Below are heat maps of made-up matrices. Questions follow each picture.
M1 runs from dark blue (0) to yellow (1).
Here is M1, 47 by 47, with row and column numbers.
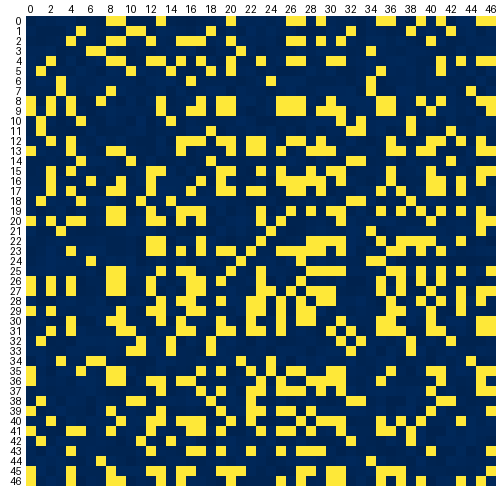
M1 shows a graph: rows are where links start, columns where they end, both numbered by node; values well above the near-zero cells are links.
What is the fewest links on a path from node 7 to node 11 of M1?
4
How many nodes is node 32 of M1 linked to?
8
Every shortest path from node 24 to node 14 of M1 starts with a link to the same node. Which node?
node 35
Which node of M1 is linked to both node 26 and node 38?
node 41
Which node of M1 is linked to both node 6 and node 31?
node 16
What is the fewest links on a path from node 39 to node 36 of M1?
2
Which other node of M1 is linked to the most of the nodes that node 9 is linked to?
node 8
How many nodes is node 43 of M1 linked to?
12
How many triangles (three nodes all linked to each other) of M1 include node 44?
1
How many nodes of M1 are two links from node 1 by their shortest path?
7
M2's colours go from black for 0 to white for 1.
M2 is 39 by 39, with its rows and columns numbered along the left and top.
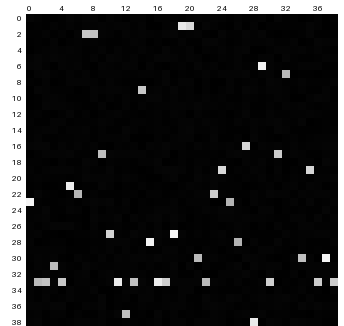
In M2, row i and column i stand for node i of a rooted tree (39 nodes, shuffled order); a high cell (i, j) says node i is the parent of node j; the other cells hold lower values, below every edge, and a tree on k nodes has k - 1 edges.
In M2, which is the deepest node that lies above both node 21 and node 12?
30
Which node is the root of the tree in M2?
33
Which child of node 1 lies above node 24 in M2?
19
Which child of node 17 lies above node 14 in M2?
9
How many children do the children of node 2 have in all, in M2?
1
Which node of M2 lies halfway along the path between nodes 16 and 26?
38
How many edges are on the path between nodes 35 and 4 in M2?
4
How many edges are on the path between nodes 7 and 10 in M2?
5
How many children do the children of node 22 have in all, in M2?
3
